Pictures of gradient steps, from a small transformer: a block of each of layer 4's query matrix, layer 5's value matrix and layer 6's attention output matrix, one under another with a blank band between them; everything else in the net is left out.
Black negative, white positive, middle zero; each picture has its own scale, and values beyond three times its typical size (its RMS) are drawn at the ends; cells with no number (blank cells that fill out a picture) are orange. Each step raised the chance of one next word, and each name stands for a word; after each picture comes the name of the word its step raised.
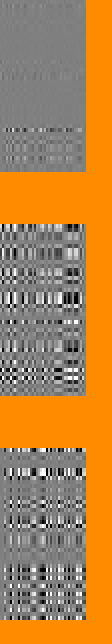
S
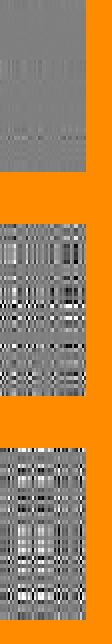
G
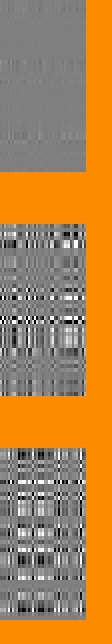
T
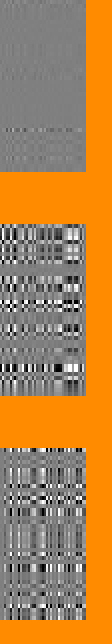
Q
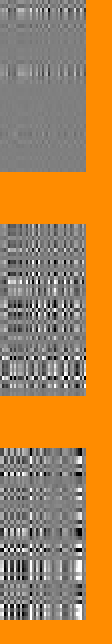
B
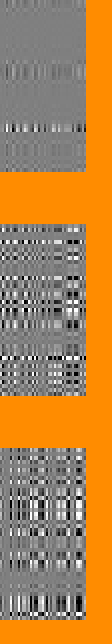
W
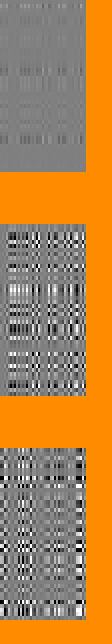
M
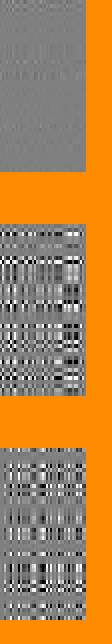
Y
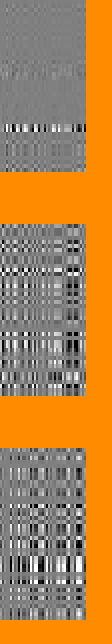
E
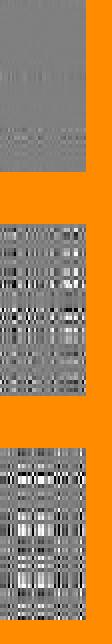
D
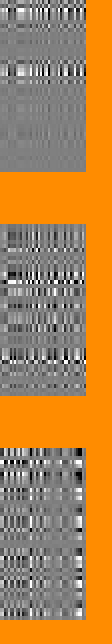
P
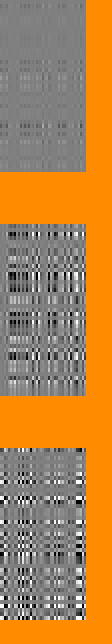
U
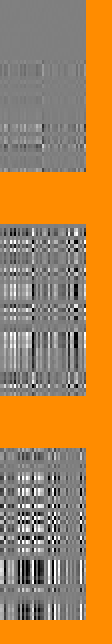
E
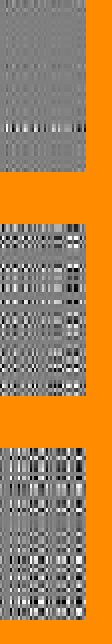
M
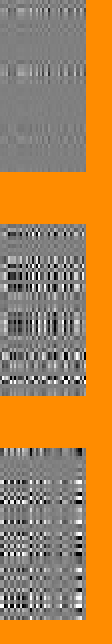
U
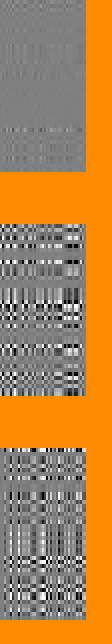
G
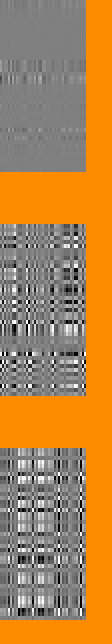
M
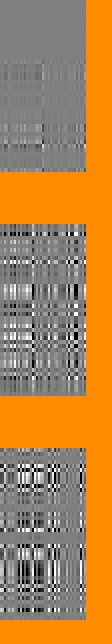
Y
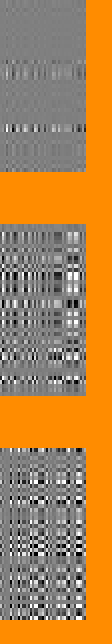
U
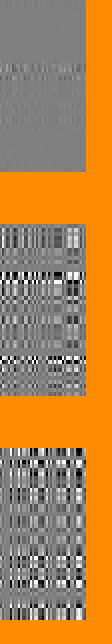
P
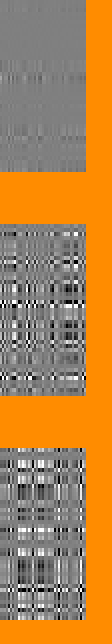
Y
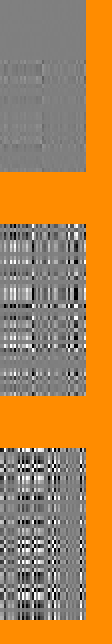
G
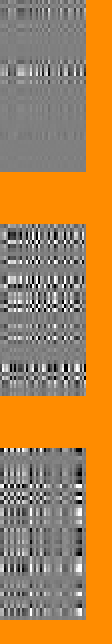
Q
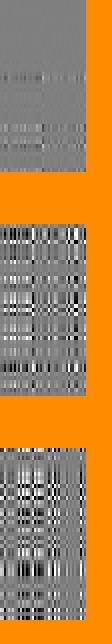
Q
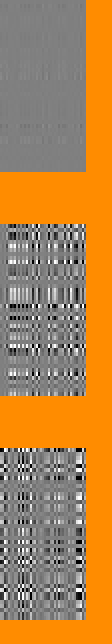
G
